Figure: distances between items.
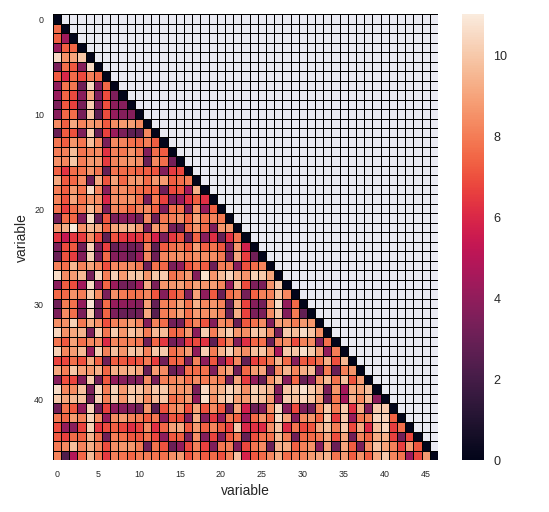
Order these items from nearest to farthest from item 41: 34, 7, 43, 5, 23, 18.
5, 7, 23, 43, 18, 34
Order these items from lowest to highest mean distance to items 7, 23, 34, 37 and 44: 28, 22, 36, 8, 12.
36, 22, 12, 8, 28
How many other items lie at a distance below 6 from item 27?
6
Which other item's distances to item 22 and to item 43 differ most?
2
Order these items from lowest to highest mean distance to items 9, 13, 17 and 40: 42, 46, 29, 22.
29, 42, 46, 22
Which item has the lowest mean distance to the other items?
23
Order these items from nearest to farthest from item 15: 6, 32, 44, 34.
32, 34, 6, 44
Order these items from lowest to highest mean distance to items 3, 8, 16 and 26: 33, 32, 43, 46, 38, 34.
38, 34, 32, 43, 46, 33
